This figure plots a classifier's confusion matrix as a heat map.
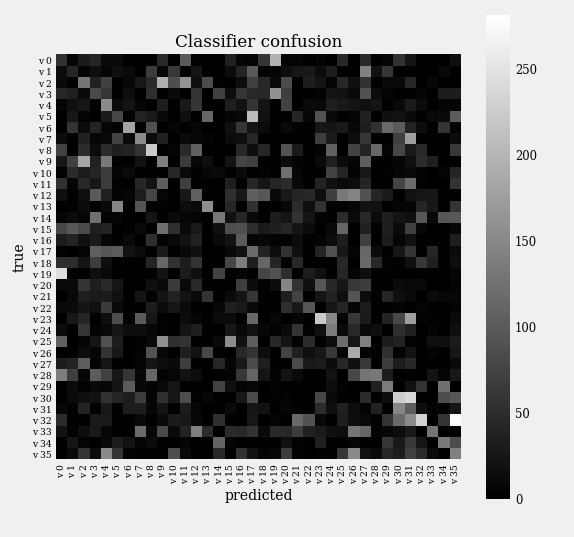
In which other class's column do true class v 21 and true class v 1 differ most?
v 27
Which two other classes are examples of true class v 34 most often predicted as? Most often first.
v 14, v 35
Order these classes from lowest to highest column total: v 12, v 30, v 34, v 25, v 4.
v 34, v 12, v 25, v 30, v 4
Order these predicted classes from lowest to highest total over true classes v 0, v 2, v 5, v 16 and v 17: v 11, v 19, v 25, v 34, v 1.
v 34, v 1, v 25, v 19, v 11
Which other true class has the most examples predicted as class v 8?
v 28
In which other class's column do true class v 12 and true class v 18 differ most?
v 26
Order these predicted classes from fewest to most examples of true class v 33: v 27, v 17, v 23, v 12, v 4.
v 4, v 23, v 17, v 27, v 12
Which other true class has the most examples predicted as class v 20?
v 10
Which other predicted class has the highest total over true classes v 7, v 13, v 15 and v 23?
v 31
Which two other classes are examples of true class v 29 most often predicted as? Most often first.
v 34, v 6
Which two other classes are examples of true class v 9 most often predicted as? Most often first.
v 2, v 4
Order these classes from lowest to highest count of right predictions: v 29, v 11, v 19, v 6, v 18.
v 11, v 19, v 18, v 29, v 6
